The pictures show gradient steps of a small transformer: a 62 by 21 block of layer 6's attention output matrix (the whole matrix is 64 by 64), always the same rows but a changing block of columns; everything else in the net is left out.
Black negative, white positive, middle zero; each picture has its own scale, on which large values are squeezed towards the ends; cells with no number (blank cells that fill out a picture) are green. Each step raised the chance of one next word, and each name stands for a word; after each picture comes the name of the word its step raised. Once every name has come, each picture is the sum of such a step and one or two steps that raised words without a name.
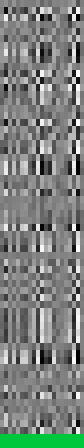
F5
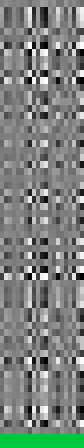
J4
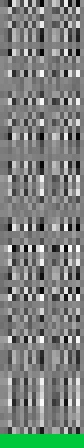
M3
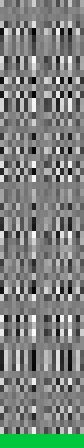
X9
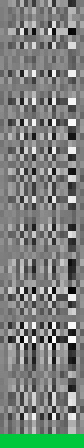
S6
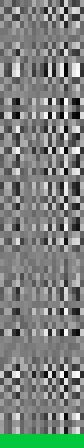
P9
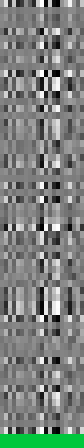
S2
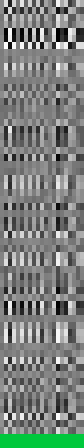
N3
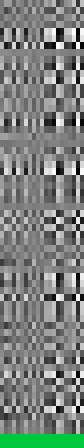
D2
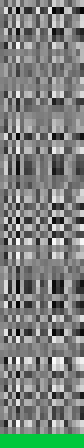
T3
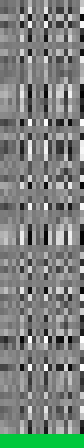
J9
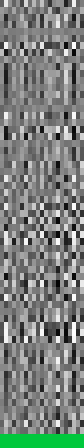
T3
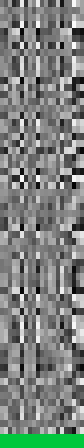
X9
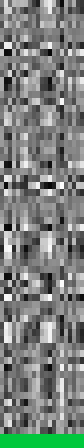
M3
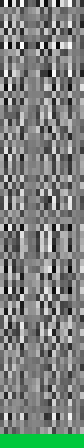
S2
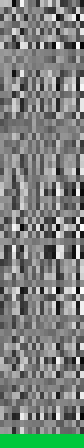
S2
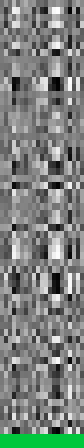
J4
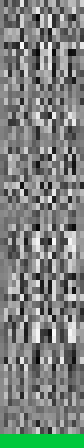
F5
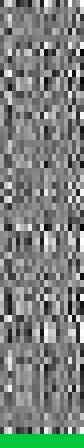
S2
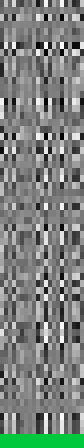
P9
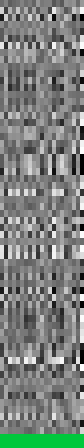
F5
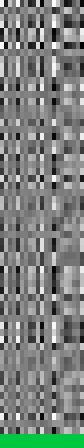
N3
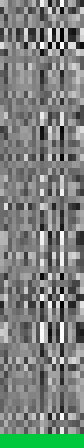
N3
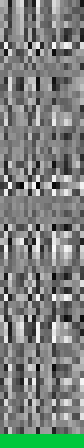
M3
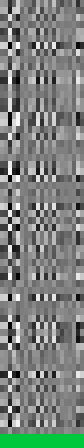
D2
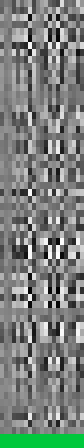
J9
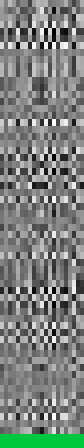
S6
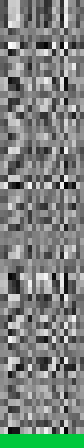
J4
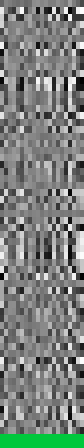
J4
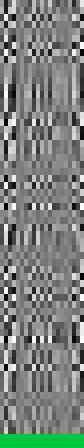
J9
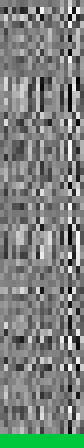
J9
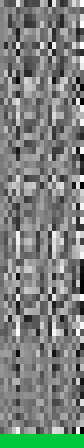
X9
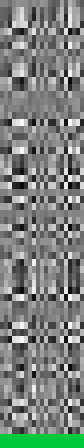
S6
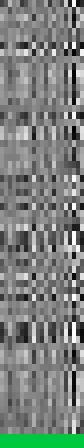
M3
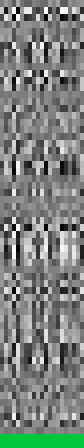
F5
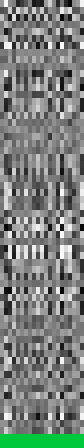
S2
